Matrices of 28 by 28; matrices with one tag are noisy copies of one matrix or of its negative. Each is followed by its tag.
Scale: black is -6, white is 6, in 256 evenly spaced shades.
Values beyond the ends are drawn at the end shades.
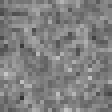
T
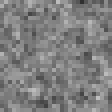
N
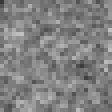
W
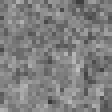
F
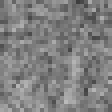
F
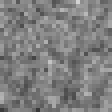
F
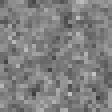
N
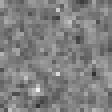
N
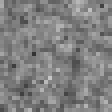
F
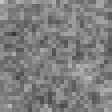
W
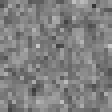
N
